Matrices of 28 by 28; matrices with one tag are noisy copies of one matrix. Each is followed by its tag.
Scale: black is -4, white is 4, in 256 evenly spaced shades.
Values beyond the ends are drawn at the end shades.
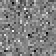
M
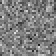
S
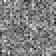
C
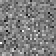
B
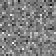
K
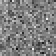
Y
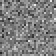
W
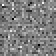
W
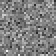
S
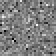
B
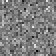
S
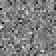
S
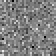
C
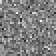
Y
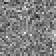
K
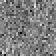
M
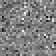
K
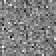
C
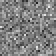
S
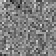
M
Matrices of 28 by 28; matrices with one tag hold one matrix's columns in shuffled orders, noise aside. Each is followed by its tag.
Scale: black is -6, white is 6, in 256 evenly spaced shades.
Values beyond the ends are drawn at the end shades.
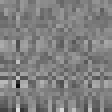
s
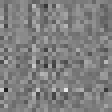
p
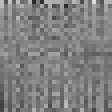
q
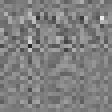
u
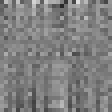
q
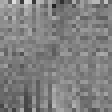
q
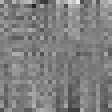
q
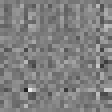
p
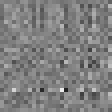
p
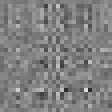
p
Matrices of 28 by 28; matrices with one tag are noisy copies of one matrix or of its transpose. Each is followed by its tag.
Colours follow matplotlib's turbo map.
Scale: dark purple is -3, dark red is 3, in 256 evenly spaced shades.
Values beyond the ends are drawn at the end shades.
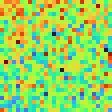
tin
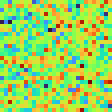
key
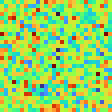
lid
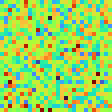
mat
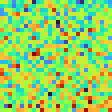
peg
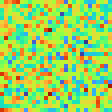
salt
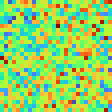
key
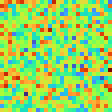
salt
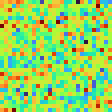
salt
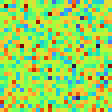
mat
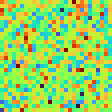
salt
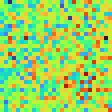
peg
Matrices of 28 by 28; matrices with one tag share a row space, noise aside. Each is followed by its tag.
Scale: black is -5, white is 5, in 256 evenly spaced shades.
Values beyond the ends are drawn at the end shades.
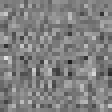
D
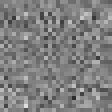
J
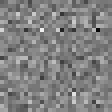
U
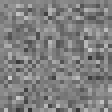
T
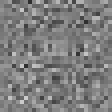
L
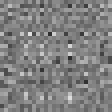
D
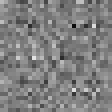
U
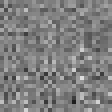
J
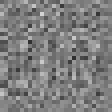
U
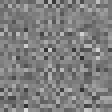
J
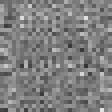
D
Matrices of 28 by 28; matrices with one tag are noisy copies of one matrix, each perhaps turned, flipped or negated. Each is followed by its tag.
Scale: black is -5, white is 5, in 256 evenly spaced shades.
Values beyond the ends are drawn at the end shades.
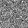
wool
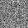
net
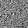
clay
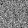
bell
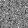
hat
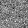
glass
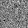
net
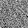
clay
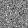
glass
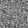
net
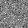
bell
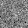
bell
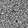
wool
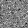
bell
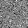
clay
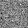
net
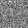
net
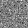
bell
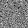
bell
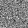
hat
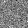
bell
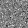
hat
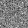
bell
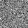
clay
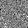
clay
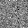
hat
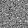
hat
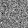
wool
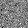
net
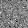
net
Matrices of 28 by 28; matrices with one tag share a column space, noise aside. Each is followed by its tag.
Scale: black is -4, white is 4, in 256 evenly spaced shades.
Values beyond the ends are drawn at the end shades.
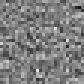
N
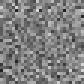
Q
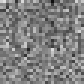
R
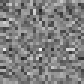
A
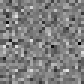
N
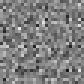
N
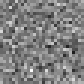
N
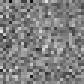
R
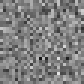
A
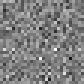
A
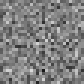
N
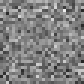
Q
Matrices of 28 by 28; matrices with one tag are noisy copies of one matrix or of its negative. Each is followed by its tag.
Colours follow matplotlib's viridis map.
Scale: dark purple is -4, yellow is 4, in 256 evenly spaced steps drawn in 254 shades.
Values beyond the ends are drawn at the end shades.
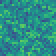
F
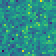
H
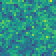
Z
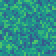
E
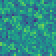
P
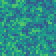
H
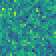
F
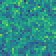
Z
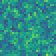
E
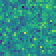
H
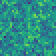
E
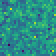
H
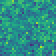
Z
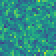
E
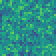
F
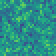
F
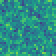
P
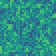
F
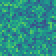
H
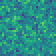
P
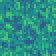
P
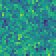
Z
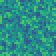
P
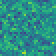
E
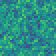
E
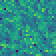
P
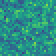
H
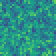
Z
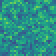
Z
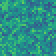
H
